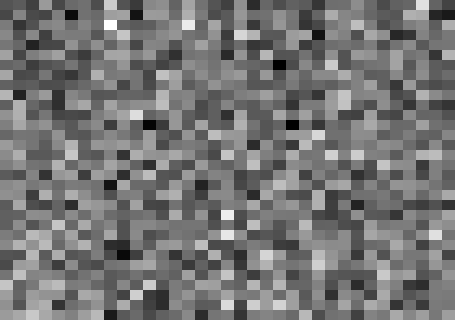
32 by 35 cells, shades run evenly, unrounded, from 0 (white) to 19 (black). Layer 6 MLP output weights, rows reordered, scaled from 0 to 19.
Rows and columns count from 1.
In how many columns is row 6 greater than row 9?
16
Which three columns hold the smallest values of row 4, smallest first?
19, 10, 20
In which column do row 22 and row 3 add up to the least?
9
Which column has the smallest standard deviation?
8
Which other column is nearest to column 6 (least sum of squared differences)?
34
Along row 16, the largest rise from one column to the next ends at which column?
7
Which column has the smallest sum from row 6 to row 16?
26
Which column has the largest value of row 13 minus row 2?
12
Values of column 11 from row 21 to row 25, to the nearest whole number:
7 11 9 9 10
